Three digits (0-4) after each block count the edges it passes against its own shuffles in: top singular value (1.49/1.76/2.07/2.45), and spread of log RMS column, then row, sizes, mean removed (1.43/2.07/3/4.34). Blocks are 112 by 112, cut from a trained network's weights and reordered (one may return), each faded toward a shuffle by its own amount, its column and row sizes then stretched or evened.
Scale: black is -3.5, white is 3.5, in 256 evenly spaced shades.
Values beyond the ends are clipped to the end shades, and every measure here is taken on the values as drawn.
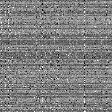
4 2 0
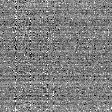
3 2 0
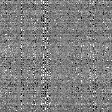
3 3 0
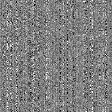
2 3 0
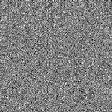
3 0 0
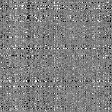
3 2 3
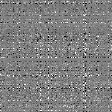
2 3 3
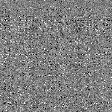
0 1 2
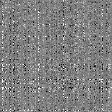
2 3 2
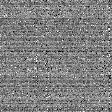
3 1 1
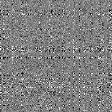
3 3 3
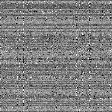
4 2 0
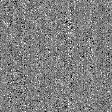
0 2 0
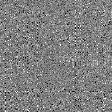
2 2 1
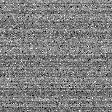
3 0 0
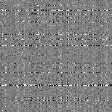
2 1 3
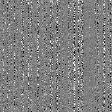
0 4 0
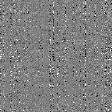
0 3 2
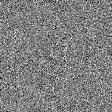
1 1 0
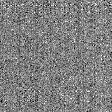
1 0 1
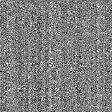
2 1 2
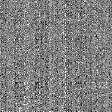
2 2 1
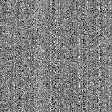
2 2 0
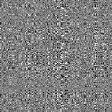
4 3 3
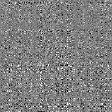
2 3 3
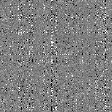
2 3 2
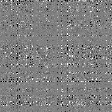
1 3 3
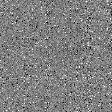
0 2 1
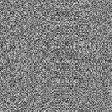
4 1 1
